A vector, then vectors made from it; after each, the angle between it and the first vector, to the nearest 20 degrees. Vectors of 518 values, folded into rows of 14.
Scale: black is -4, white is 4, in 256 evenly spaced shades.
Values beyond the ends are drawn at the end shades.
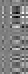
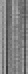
100 degrees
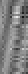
140 degrees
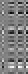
100 degrees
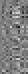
140 degrees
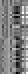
40 degrees
